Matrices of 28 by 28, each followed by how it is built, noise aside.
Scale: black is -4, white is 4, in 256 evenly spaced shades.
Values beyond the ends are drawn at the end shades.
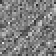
Hankel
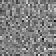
low rank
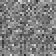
repeating columns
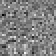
low rank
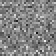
repeating columns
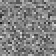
repeating columns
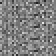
repeating rows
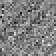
Hankel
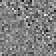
upper triangular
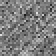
Hankel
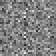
repeating rows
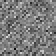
Hankel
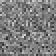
repeating columns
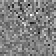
upper triangular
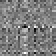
low rank
